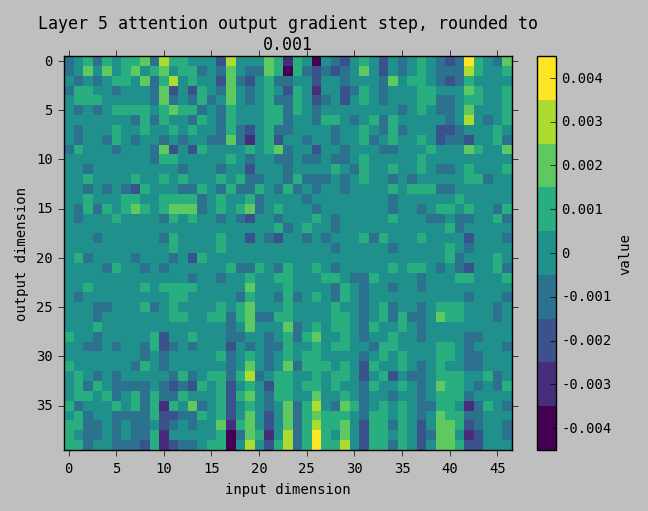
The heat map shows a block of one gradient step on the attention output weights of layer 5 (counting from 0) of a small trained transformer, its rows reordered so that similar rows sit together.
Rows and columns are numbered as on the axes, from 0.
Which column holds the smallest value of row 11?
19
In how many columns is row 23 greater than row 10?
11
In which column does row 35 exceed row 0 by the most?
26
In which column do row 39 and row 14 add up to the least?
17
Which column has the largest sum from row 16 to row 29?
23
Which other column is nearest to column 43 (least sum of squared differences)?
24
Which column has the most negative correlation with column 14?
13
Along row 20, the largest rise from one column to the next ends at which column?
14
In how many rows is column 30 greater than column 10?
15
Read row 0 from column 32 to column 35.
0 -0.002 0 -0.001
